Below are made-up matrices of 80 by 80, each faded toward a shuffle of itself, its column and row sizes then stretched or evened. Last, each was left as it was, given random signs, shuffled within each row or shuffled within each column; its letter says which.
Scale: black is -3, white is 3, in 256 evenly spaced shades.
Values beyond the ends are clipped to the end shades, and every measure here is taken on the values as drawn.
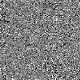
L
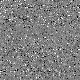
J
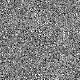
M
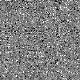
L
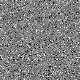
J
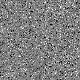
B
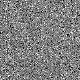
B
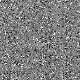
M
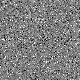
J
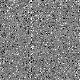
M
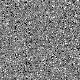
B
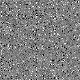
M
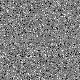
J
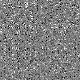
L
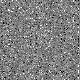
B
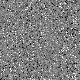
B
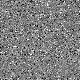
J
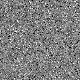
J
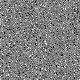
B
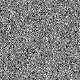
B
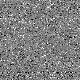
J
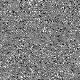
J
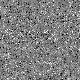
J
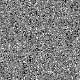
B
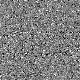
J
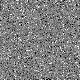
J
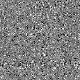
L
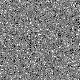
B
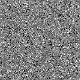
L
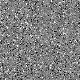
B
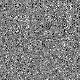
M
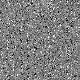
B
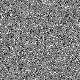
J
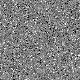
B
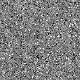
M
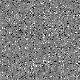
L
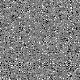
L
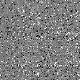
L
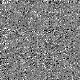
L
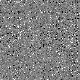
M
